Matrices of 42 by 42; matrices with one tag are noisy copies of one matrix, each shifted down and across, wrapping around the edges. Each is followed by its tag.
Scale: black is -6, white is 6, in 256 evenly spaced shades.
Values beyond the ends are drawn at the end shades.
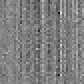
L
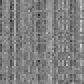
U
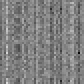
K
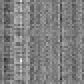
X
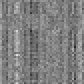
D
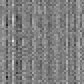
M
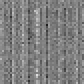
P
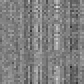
D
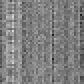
X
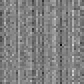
K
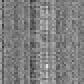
X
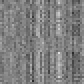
D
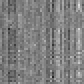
D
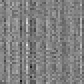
M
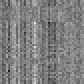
D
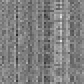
X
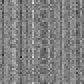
K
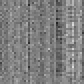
X
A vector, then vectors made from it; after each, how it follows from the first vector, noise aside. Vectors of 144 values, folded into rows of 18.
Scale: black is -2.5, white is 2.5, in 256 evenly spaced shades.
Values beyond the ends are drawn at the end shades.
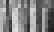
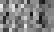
wrapped around, negated, partly zeroed.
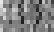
reversed, negated, partly zeroed.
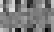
wrapped around, negated, partly zeroed.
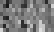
wrapped around, negated, partly zeroed.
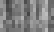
wrapped around, negated, shrunk.
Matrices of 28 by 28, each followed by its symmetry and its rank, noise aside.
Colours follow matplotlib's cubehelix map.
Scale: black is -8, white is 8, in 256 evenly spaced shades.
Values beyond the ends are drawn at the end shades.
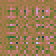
antisymmetric, rank two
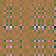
no symmetry, rank one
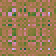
symmetric, rank two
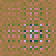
symmetric, rank one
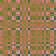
symmetric, rank one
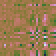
no symmetry, rank two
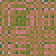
symmetric, rank two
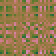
no symmetry, rank two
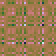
symmetric, rank one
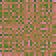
symmetric, rank three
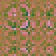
symmetric, rank two
